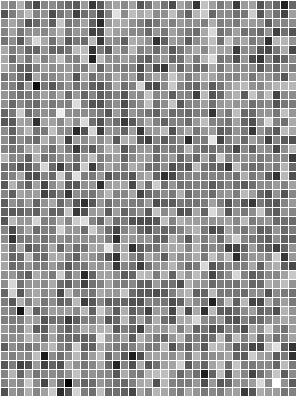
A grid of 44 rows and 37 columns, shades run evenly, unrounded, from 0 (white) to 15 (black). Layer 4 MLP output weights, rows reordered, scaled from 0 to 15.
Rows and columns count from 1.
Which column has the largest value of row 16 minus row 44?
24
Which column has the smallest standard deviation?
1
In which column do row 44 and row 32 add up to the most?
8
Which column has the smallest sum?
25
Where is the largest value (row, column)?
43, 9
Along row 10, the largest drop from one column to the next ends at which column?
6
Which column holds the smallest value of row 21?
20
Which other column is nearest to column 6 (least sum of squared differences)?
17
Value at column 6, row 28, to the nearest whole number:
8
